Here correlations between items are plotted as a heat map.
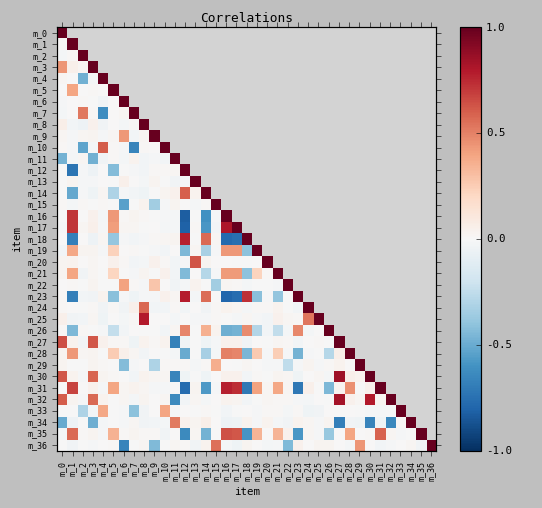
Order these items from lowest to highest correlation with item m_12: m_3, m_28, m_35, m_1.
m_1, m_35, m_28, m_3
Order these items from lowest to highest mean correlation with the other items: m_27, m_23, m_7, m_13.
m_23, m_7, m_13, m_27
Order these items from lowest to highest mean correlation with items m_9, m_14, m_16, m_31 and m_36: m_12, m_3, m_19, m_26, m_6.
m_12, m_26, m_6, m_3, m_19
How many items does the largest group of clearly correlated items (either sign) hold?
14
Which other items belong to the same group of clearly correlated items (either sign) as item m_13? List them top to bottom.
m_20
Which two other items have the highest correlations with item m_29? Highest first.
m_36, m_15
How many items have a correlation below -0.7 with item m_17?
3
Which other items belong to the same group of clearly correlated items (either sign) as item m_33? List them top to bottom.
m_2, m_4, m_7, m_10
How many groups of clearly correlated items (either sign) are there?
6
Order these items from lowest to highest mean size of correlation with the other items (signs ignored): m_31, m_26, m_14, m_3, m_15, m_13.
m_13, m_15, m_3, m_26, m_14, m_31
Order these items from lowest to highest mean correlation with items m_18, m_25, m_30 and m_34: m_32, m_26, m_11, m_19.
m_19, m_11, m_32, m_26
